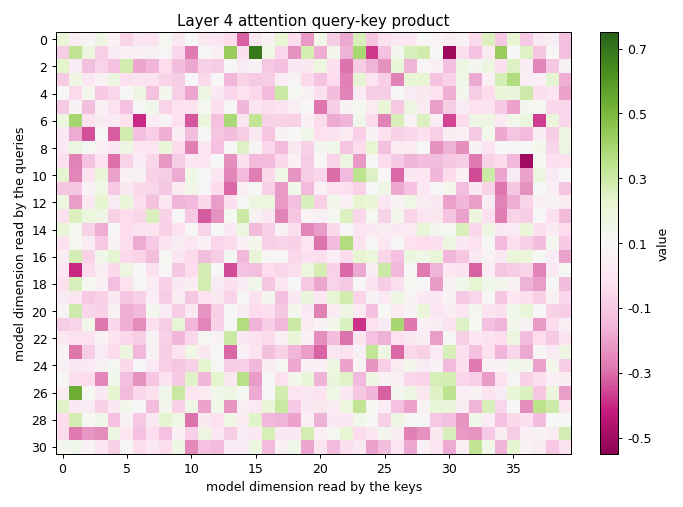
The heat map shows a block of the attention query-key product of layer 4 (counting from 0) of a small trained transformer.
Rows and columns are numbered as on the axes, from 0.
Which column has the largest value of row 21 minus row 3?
26
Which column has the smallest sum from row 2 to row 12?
30
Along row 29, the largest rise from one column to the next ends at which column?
4
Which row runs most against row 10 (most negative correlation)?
21
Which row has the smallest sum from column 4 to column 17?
9
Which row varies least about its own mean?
19
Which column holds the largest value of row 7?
5
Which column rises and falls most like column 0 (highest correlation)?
33
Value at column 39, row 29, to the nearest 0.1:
0.3
